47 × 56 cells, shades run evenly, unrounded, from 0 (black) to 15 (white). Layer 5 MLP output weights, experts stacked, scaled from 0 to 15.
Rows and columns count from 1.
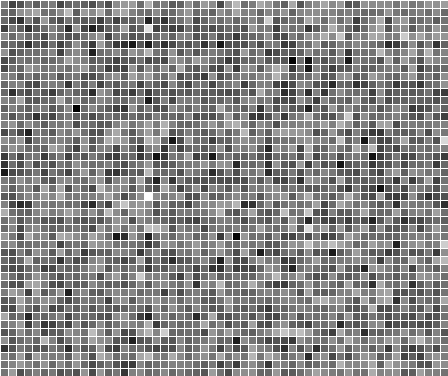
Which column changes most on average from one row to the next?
19
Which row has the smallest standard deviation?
2
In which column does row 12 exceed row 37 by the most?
9
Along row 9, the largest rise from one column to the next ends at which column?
40
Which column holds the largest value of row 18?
56
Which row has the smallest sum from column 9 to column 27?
6
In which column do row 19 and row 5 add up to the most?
47
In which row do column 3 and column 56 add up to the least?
26
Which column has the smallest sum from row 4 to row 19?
12
